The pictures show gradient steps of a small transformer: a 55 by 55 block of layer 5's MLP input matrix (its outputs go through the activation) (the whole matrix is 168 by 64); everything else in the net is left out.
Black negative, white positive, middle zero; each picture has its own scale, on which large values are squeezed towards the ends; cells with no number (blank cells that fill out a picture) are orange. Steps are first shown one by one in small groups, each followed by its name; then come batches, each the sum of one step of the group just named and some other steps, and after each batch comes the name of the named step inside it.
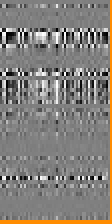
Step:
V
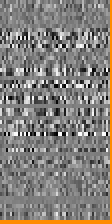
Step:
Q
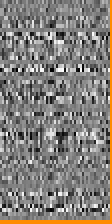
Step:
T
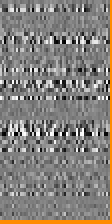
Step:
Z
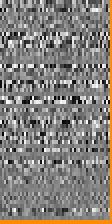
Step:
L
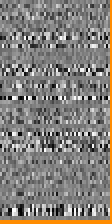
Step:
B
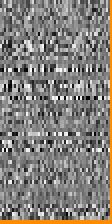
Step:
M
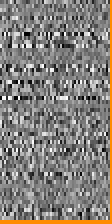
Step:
M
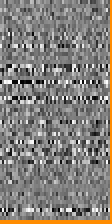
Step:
M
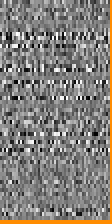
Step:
M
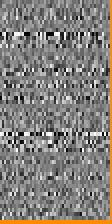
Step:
V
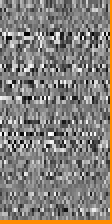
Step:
L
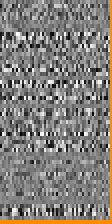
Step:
B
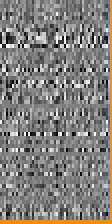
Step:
Q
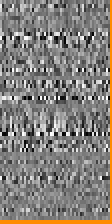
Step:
Z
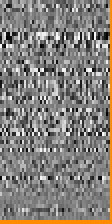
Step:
V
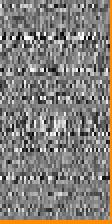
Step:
T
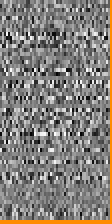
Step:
M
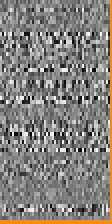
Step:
Z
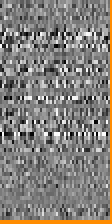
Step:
M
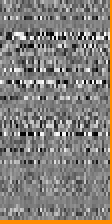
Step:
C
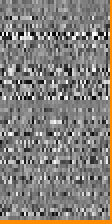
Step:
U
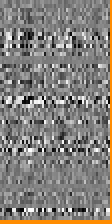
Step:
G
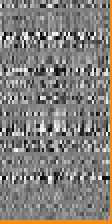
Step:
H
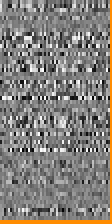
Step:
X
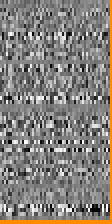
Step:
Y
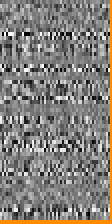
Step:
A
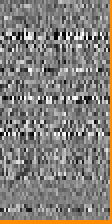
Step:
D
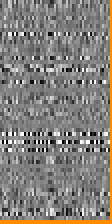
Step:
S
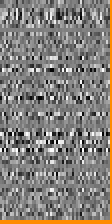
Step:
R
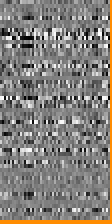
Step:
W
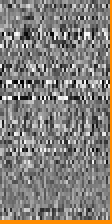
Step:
X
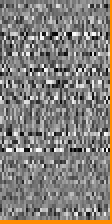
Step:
A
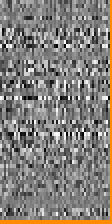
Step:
W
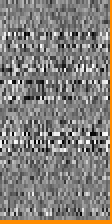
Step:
S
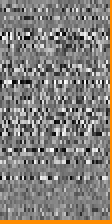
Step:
C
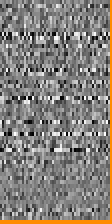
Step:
U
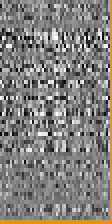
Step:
W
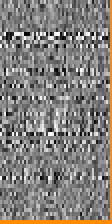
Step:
H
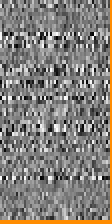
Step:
H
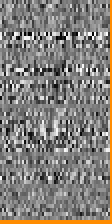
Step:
H
